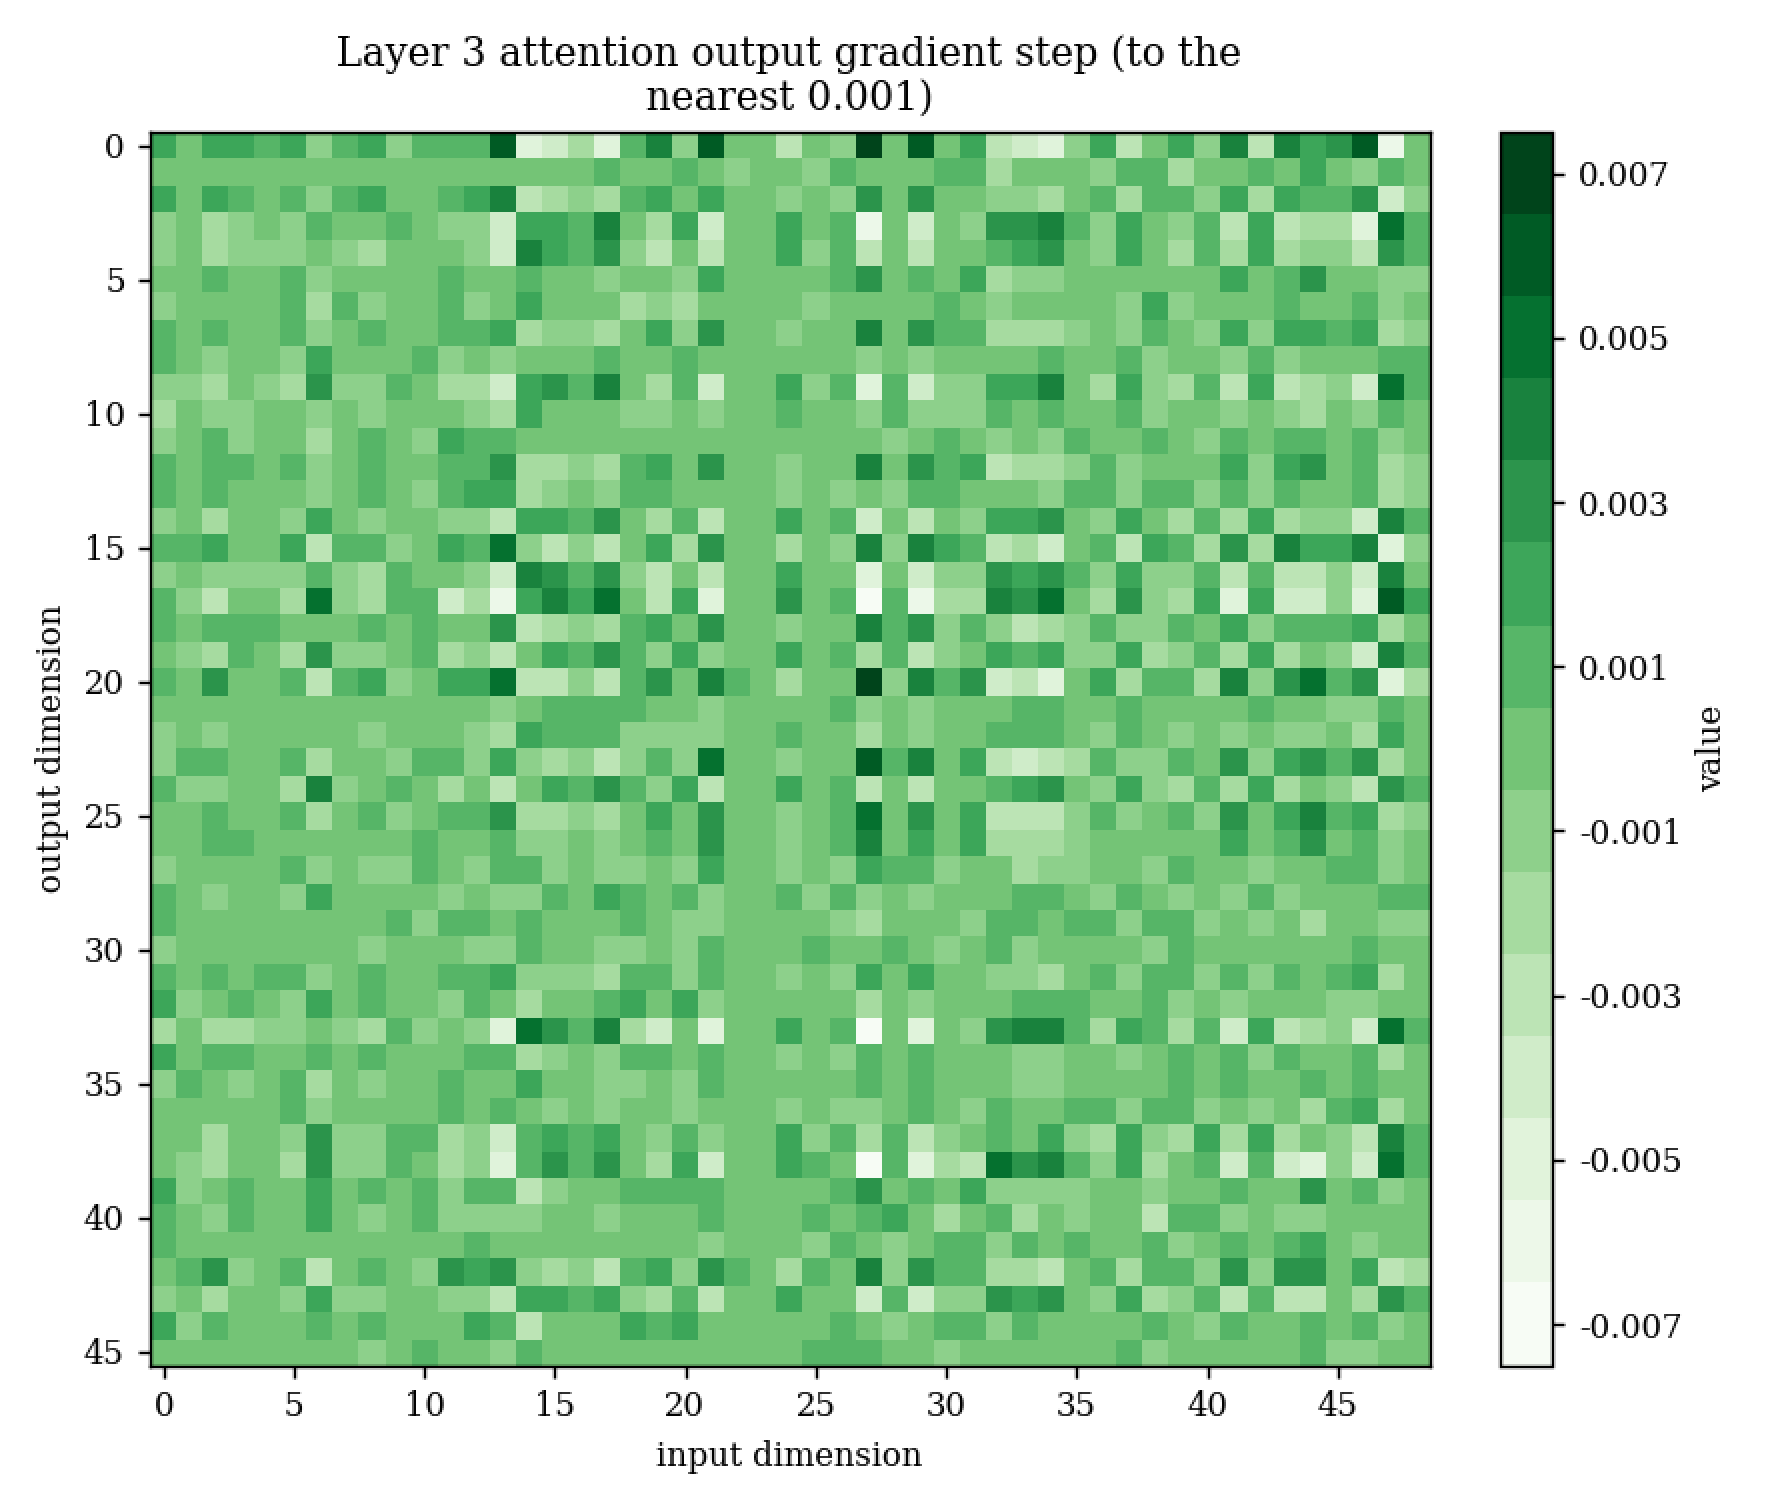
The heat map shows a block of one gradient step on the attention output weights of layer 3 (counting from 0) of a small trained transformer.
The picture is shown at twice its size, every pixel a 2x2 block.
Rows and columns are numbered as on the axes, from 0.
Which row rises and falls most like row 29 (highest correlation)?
36
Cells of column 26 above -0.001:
37
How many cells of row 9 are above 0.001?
11
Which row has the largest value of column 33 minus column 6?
33
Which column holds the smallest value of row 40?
38
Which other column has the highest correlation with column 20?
6
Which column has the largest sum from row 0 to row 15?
44
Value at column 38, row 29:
0.001
